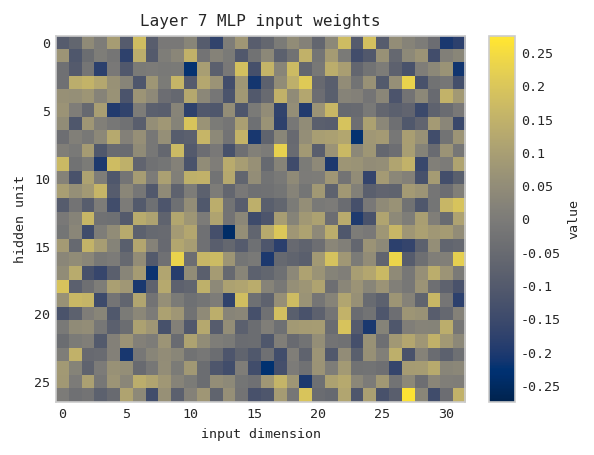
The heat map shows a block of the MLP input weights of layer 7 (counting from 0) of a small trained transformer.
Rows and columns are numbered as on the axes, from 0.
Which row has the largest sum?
25
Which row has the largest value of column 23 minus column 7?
17
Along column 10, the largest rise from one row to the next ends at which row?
6
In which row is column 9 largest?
16
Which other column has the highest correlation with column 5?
27
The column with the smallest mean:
15
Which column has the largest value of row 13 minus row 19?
31
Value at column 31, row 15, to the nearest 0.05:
-0.05
